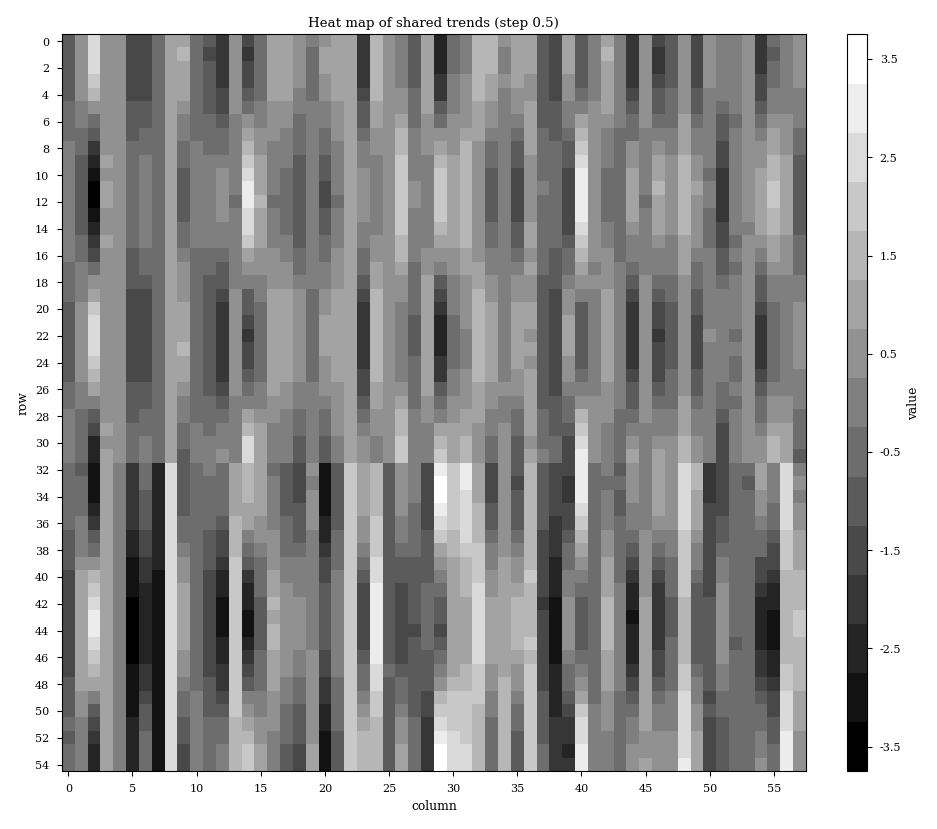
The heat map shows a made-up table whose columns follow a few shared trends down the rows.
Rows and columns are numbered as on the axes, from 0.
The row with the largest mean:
31
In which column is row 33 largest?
29
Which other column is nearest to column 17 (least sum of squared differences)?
21
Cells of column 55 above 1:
8
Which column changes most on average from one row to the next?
2
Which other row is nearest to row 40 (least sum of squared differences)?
47
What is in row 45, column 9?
1
